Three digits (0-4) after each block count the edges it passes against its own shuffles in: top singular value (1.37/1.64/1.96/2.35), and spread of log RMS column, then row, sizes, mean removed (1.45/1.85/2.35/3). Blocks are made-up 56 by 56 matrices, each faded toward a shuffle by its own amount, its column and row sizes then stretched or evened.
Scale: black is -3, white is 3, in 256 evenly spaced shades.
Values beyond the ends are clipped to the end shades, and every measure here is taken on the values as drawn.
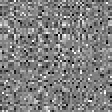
4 1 0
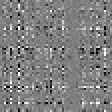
4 4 3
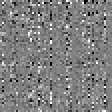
0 4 2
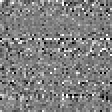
2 1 4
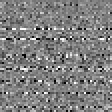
3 0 4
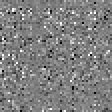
0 2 2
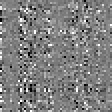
2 4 2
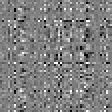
4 4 3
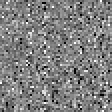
0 3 0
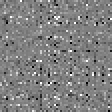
1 2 3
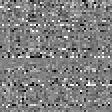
2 0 4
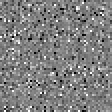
1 1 2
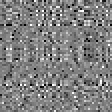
4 1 3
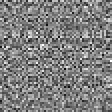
4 1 2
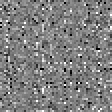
0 3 1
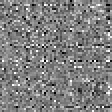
3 1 2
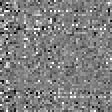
1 2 3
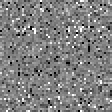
0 2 1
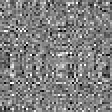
4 0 2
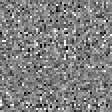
0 1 2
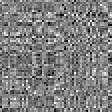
4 1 2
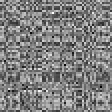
4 0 1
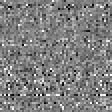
2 0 3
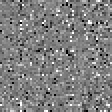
1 2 2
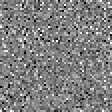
1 0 1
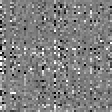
0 4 2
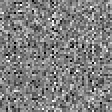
2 2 0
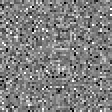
2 1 0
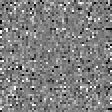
0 2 2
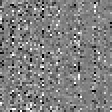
0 4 0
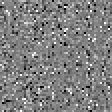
0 2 1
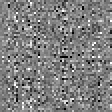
2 4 1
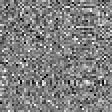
3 0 1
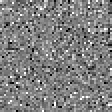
1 0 1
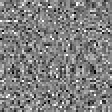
3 0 1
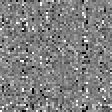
0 2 1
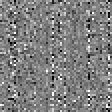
2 4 0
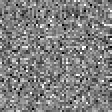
3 0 2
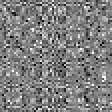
4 2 0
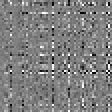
4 4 3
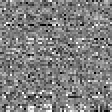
3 0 3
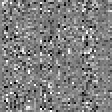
0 4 1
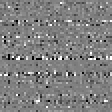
1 1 4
